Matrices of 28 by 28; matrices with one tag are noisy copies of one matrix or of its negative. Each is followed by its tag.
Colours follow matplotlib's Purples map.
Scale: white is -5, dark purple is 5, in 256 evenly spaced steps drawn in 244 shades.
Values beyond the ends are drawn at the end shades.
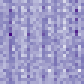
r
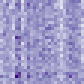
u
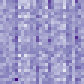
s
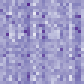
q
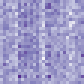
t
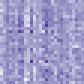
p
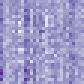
p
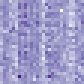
t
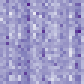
q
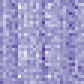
t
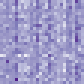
s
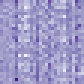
s
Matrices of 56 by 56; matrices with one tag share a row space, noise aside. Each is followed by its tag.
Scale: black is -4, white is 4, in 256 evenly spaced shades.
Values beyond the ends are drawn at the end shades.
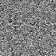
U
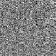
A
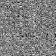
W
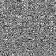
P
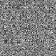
P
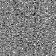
W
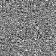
W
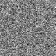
A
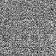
P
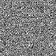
P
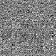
P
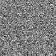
P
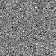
A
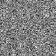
A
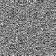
A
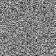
A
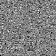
U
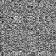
U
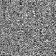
W
